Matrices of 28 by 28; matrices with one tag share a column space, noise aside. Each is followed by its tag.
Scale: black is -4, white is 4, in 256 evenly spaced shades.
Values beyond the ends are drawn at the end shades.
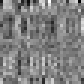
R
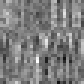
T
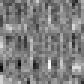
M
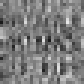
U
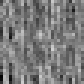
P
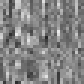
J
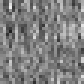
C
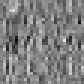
U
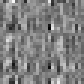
M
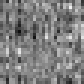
C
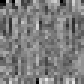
R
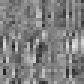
T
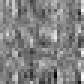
J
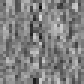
C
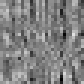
J
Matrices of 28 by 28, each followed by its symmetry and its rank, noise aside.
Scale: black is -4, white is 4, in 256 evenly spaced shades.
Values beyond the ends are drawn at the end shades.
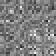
symmetric, rank four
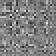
antisymmetric, rank four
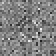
symmetric, rank eight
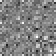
symmetric, rank four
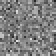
no symmetry, rank six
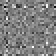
no symmetry, rank four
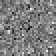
symmetric, rank eight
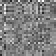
no symmetry, rank four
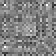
symmetric, rank four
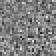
antisymmetric, rank eight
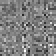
no symmetry, rank four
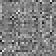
antisymmetric, rank four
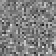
no symmetry, rank eight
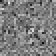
symmetric, rank six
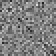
symmetric, rank eight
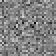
no symmetry, rank eight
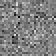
no symmetry, rank six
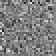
antisymmetric, rank eight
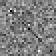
symmetric, rank six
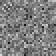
symmetric, rank six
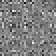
no symmetry, rank four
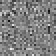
antisymmetric, rank six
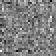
antisymmetric, rank eight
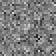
symmetric, rank six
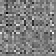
no symmetry, rank four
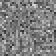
no symmetry, rank eight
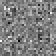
no symmetry, rank eight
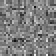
no symmetry, rank six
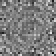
symmetric, rank four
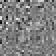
no symmetry, rank four
